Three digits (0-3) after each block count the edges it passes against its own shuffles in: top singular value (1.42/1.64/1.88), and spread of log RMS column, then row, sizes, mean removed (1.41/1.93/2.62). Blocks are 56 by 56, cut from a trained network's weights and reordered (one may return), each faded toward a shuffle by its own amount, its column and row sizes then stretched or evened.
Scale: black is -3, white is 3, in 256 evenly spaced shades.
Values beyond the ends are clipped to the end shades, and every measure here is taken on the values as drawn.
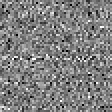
2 0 1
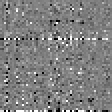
3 2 2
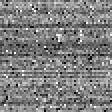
3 0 0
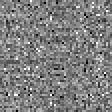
1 1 0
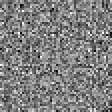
2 0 1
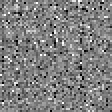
0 1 0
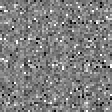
0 0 1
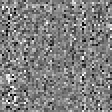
0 3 0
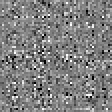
0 3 2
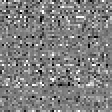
0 2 3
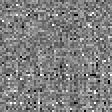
2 1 1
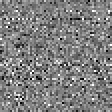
2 0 2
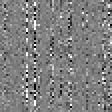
2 3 0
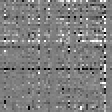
3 3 2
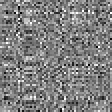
3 2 2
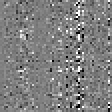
2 3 1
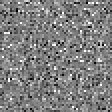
0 0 2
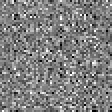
2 2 2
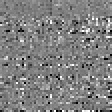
0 2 3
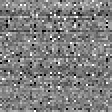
1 1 1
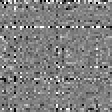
2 1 3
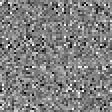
0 1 2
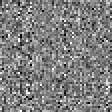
2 2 0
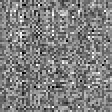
3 2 1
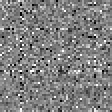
1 1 1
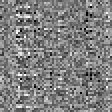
3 2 1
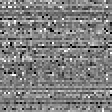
3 0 2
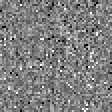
0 1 0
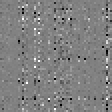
1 3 1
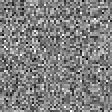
3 0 0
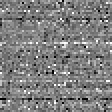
2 1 2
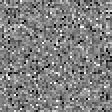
0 0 0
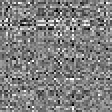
3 1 2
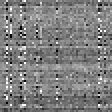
3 3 0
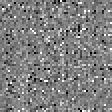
1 1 1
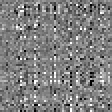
3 3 2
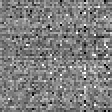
1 1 0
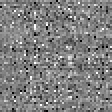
0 2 0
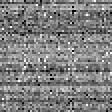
3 0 0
